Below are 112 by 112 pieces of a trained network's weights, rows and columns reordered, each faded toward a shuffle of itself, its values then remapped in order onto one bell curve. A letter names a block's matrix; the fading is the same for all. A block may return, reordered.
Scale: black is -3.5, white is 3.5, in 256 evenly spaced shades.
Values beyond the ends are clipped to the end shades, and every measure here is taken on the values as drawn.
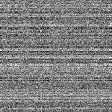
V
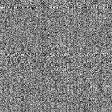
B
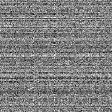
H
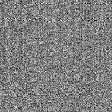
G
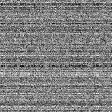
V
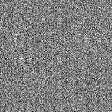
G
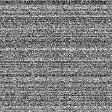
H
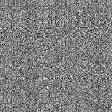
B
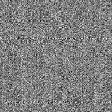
B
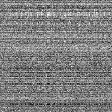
V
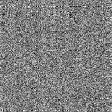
G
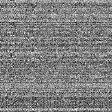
H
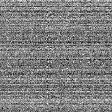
H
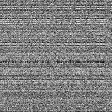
V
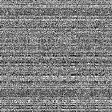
V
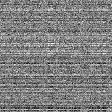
V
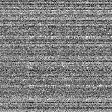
V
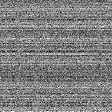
V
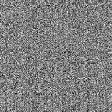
G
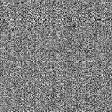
B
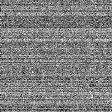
H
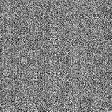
G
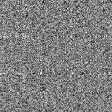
G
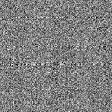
G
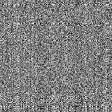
B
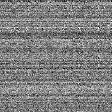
H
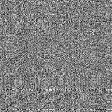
B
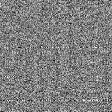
G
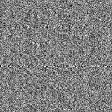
B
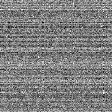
H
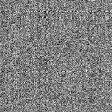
G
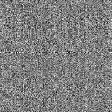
B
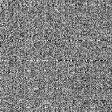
B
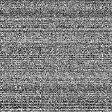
H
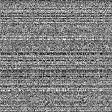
V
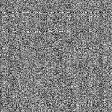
B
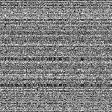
V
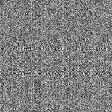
B
